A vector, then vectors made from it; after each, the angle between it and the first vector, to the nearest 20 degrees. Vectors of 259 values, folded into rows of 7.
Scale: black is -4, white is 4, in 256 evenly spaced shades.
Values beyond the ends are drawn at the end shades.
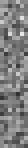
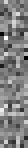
120 degrees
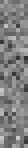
100 degrees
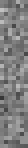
40 degrees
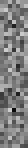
60 degrees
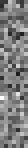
140 degrees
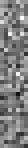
20 degrees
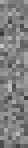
80 degrees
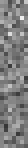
40 degrees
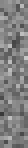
60 degrees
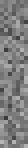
120 degrees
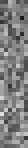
140 degrees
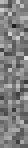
40 degrees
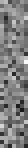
80 degrees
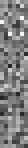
20 degrees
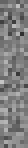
140 degrees
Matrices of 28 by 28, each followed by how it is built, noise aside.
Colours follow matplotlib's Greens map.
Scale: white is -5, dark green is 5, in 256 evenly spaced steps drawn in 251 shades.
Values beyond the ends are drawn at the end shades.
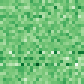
uneven rows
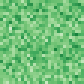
repeating rows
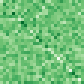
diagonal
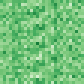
repeating rows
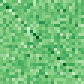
diagonal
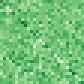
diagonal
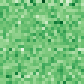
uneven rows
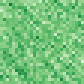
Toeplitz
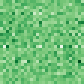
uneven rows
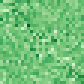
block diagonal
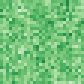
blocks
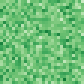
repeating rows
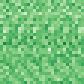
repeating columns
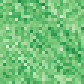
Toeplitz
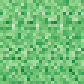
repeating columns
